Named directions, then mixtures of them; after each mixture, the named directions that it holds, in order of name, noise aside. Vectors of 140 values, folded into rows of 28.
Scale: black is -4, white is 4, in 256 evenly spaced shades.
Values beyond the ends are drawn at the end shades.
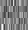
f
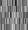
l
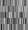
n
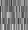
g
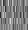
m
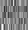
f.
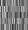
f, g, m.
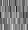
g, l, m.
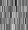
l.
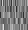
g, l, m.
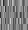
m, n.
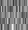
f, g, l.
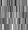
g, l.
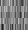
f, g.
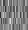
m.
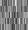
l.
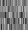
n.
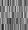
f, l, m.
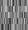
f, l, m.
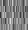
m.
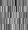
l.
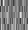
g, m, n.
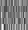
f, g.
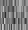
f, g, n.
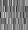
g, m.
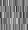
l, m.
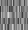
f, g.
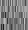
g, m, n.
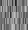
l.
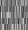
g.
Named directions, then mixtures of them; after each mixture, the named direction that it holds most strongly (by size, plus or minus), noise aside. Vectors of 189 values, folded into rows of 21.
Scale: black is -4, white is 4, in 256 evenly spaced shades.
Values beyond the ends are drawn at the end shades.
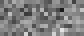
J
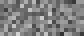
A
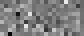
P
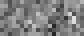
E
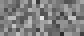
A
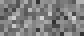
A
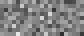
A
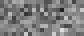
J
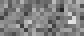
E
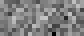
E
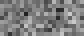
J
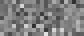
P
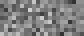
A
